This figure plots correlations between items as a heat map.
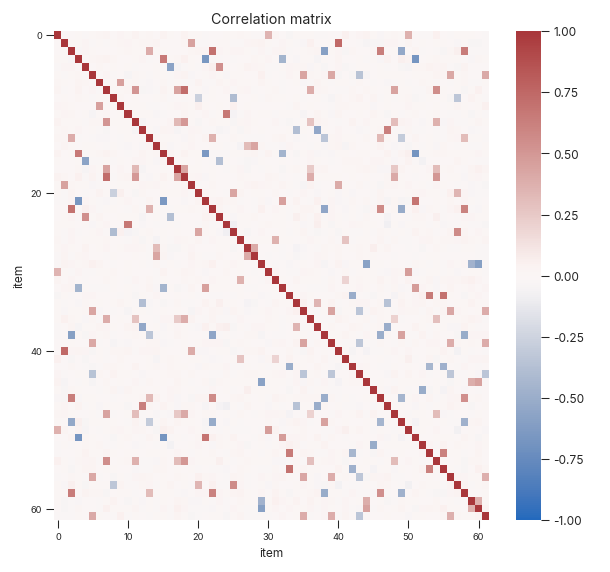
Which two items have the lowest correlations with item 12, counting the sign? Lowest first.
37, 34
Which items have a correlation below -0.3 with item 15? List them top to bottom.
21, 32, 51
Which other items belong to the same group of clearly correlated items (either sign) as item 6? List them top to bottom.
9
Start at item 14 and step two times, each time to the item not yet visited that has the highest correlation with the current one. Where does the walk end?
27
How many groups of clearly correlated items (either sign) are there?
16
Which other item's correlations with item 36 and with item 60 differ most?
29
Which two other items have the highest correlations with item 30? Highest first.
50, 0
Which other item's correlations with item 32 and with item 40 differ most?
1
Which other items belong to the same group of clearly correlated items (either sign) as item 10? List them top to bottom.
24
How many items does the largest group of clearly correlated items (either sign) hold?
7
